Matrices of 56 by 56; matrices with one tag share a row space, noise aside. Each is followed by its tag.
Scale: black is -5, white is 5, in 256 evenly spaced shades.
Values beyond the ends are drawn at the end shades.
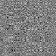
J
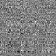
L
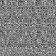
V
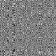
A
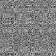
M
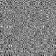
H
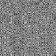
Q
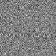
Q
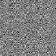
J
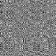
H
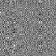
A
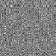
Q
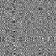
A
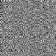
H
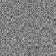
Q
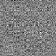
J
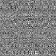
M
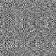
H
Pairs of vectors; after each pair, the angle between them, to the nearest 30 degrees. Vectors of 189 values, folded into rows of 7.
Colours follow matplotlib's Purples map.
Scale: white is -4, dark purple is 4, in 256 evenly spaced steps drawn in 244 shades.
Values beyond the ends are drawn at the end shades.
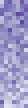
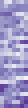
120 degrees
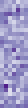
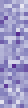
60 degrees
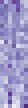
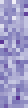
120 degrees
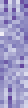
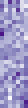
150 degrees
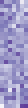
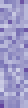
120 degrees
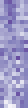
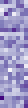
90 degrees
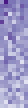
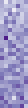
150 degrees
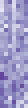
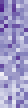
150 degrees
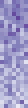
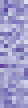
90 degrees
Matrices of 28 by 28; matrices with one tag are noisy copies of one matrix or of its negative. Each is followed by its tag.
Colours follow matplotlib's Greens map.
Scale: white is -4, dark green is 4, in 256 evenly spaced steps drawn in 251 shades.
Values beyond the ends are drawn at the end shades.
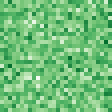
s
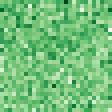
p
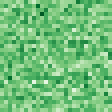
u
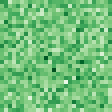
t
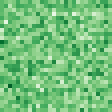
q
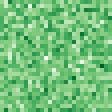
t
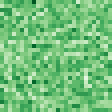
u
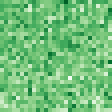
p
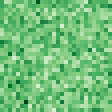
q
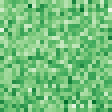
p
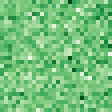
s
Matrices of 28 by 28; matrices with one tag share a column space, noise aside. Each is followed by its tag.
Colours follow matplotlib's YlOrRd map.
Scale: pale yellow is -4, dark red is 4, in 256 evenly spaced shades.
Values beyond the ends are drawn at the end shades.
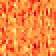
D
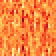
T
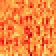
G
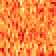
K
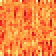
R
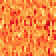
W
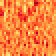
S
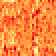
T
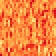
D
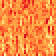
G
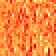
T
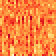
G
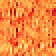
D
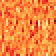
W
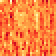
R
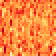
D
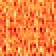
D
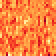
G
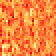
D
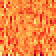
G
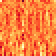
R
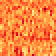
W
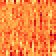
R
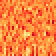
W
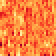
S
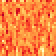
T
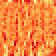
R
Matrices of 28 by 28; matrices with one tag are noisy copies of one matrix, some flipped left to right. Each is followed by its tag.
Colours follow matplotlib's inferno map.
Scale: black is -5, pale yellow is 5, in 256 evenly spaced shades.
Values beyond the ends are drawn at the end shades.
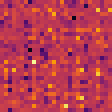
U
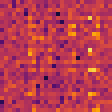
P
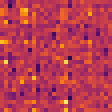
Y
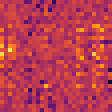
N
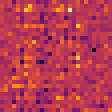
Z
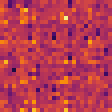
Y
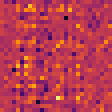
Z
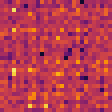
U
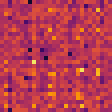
U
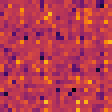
Y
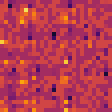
Y
